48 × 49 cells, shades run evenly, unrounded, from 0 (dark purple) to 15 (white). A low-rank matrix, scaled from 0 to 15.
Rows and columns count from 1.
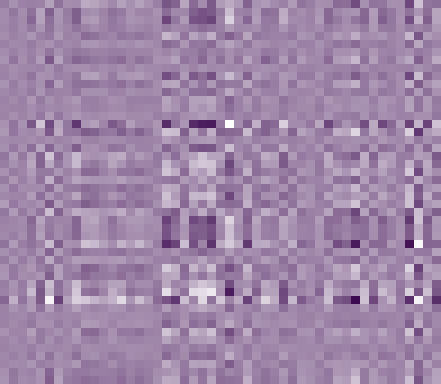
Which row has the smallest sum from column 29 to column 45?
31
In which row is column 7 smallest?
38
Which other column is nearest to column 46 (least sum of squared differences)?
19
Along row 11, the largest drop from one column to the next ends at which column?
47
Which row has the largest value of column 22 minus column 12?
37
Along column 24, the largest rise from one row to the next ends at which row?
17
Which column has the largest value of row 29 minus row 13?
26
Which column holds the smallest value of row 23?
40
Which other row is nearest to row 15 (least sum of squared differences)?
9
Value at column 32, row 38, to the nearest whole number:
4
